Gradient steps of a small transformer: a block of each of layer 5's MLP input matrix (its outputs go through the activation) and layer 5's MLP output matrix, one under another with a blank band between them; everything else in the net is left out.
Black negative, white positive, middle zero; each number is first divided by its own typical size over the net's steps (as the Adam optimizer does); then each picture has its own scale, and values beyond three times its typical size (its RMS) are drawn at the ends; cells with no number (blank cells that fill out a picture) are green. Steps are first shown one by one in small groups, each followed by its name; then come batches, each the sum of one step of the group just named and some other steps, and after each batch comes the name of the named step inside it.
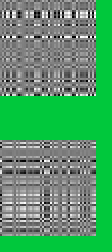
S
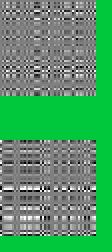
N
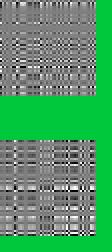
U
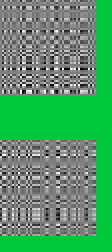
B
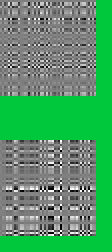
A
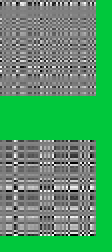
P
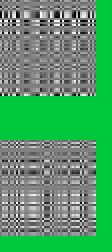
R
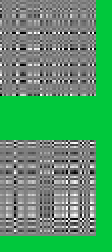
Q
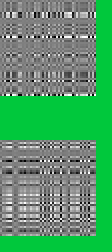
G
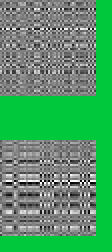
P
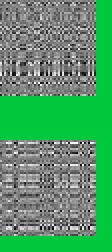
Q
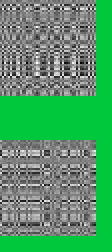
B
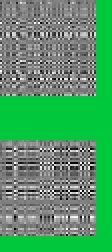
U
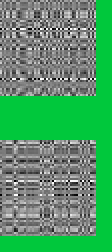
S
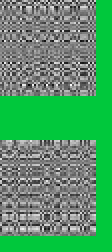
B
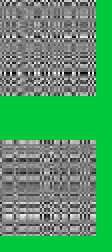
S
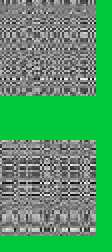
N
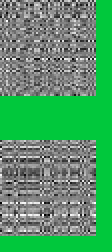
R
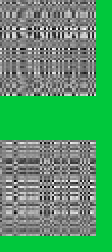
S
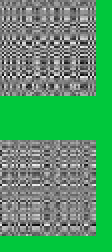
B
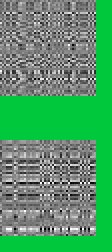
U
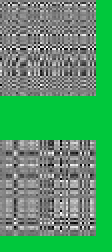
Q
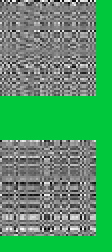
U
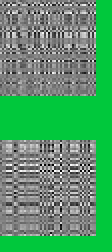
A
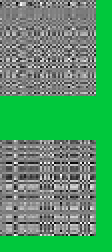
P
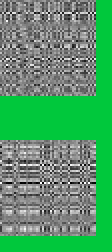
N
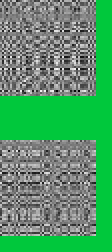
B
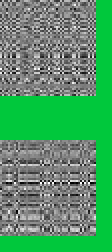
N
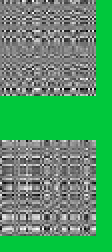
N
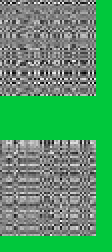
Q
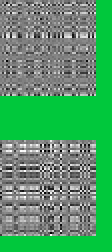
A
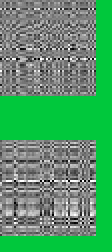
Q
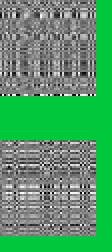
R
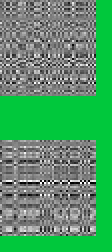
U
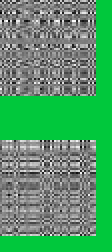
R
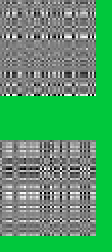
G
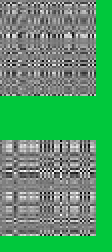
Q
